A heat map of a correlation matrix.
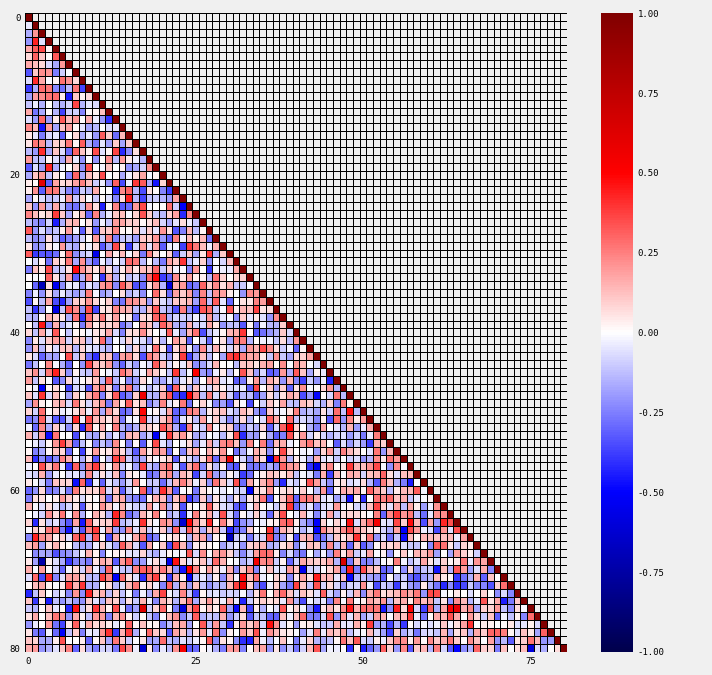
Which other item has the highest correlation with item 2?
21
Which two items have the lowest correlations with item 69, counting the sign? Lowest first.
2, 21
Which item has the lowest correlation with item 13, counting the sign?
71
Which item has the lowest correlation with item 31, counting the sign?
75
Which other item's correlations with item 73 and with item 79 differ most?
9
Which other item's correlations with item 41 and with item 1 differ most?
70
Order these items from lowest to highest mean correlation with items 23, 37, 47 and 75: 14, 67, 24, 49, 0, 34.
24, 0, 67, 14, 49, 34
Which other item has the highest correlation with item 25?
45
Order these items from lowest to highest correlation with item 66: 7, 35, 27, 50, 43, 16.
43, 27, 35, 50, 16, 7
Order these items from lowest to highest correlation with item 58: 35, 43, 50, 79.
43, 50, 35, 79
